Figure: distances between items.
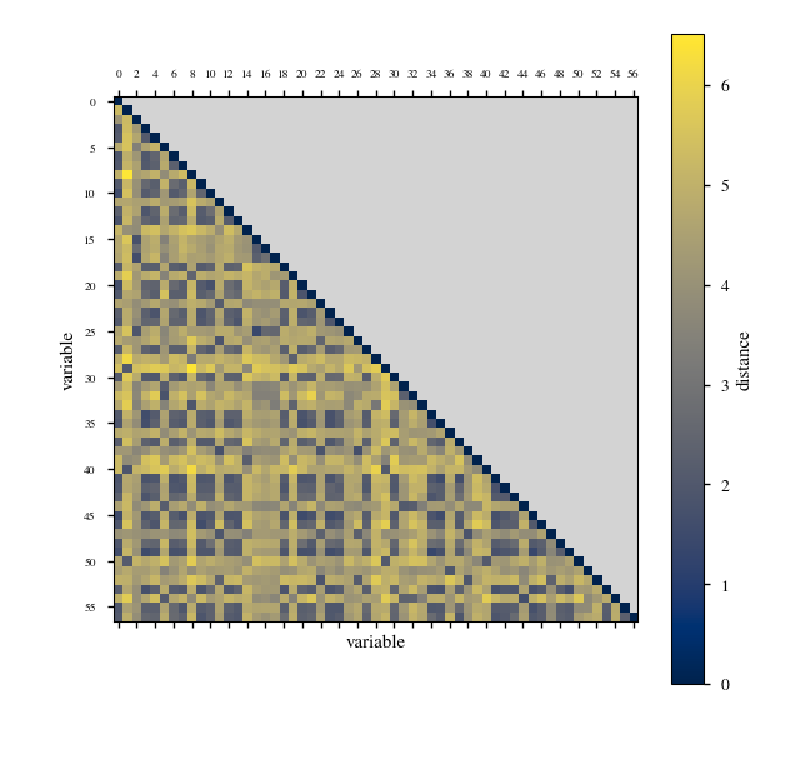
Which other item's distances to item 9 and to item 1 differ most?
46
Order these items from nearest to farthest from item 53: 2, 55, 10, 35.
35, 55, 10, 2
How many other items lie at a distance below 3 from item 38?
5
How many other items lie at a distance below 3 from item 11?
5
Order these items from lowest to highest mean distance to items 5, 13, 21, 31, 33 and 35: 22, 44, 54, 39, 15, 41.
41, 44, 54, 15, 22, 39
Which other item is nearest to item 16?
15
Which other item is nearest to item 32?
5
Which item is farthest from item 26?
8
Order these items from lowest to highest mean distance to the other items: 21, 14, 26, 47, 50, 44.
21, 47, 44, 26, 50, 14
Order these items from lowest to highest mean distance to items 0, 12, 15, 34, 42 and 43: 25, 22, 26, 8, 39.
25, 22, 26, 8, 39
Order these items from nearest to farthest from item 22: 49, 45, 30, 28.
49, 45, 30, 28
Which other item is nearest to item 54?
44
